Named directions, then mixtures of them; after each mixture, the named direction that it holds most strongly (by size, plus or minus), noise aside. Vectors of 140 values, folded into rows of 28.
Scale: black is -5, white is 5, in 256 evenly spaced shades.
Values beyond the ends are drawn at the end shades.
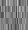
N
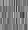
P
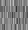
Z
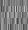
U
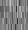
N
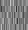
Z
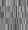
N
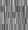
Z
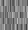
Z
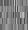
P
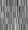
N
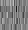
Z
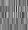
P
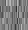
N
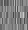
P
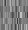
Z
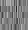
N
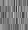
P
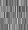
N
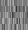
Z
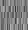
U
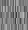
P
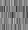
Z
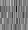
Z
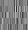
U
